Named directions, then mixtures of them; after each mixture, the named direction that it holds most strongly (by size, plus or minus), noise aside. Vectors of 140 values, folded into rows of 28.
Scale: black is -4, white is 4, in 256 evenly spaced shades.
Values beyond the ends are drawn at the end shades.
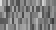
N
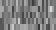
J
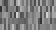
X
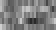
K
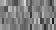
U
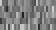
X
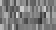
X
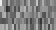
N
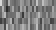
N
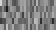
X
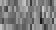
U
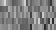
U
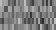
J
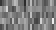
U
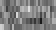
K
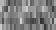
K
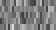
J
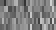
U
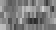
K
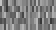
X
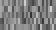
J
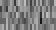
X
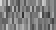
N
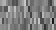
U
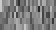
N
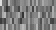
N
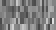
J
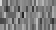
N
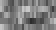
K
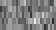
U
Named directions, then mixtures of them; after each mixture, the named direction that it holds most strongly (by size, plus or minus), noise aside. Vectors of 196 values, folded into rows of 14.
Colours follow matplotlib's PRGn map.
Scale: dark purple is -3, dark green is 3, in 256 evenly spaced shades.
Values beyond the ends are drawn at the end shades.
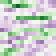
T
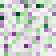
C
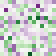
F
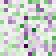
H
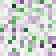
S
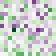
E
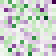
F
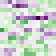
T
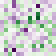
F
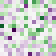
E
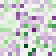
H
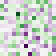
H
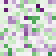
H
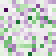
F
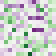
H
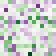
F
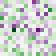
E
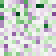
C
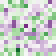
E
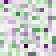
H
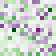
E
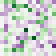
S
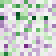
C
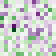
E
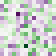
H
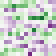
T
